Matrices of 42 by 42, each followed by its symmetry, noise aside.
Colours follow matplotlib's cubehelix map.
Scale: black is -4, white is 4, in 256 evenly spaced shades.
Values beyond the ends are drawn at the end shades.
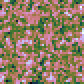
antisymmetric.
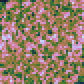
same after a half turn.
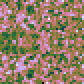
mirrored top to bottom.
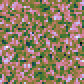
same after a half turn.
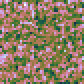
no symmetry.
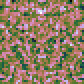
mirrored left to right.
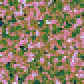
antisymmetric.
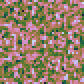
mirrored top to bottom.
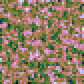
antisymmetric.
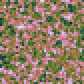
no symmetry.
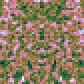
mirrored left to right.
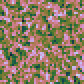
antisymmetric.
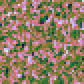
no symmetry.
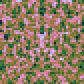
mirrored left to right.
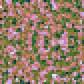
mirrored top to bottom.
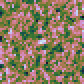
same after a half turn.
